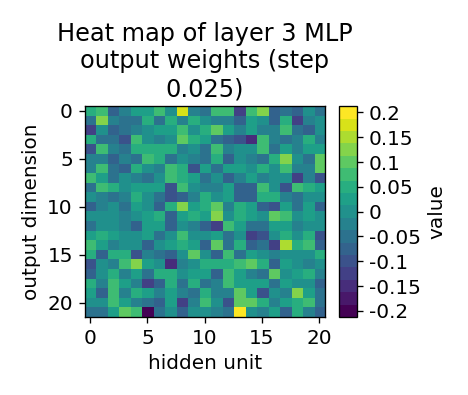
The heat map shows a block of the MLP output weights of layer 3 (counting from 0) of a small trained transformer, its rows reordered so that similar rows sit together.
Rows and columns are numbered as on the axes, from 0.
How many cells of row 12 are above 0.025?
1
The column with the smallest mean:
20
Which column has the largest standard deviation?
13
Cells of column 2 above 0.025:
6
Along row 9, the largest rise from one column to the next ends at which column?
15
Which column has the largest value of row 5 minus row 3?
17
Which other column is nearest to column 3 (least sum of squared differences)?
2
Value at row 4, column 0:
-0.1
